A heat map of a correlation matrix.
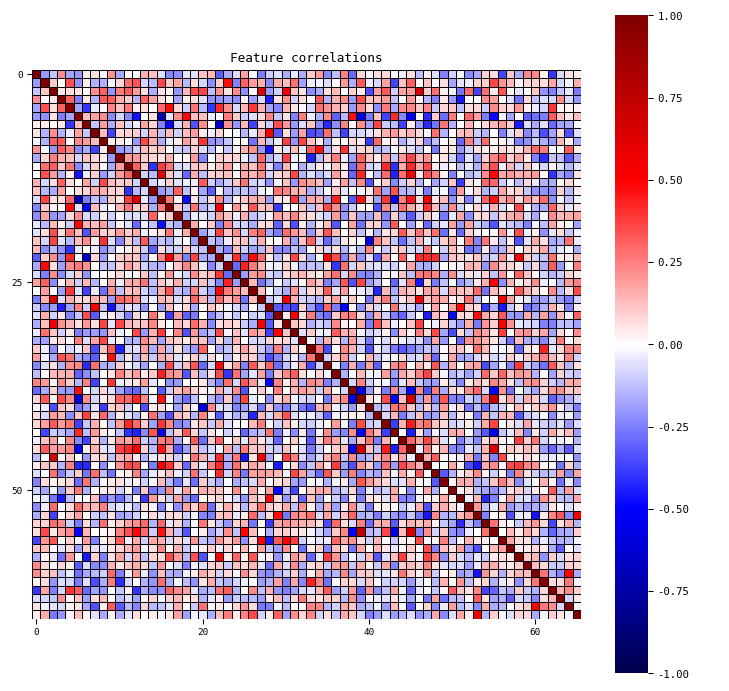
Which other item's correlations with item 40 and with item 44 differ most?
2
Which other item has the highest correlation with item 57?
47
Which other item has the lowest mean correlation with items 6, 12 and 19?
62
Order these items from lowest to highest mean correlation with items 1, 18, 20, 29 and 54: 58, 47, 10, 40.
40, 58, 47, 10
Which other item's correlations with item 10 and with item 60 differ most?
64
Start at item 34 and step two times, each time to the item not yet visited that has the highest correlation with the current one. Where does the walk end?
37
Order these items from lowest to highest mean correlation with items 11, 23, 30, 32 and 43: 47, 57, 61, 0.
61, 0, 47, 57
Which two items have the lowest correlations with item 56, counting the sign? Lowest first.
28, 0
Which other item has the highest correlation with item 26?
22
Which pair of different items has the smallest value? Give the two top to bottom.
5, 15
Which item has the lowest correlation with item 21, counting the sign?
4
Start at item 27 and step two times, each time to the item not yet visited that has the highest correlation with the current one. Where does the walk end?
46
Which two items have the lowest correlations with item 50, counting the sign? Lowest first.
29, 31
